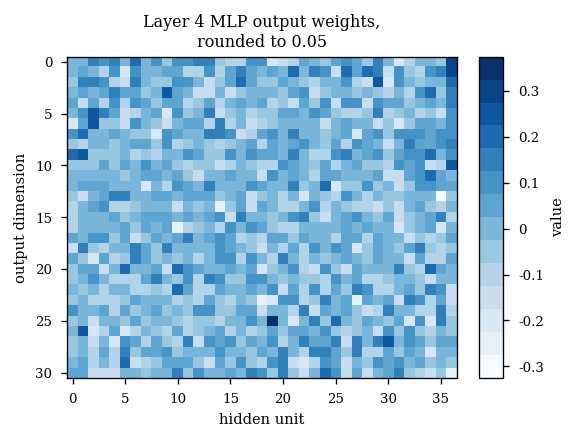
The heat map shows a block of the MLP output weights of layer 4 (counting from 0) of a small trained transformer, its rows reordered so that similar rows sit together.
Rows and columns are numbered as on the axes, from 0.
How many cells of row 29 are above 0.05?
7
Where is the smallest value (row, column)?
13, 35
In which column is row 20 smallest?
18
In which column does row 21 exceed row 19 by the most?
2
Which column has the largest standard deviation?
36
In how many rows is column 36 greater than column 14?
13
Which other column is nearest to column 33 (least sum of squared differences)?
9
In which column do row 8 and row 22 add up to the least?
30
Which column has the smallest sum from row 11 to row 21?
31
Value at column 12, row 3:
-0.15
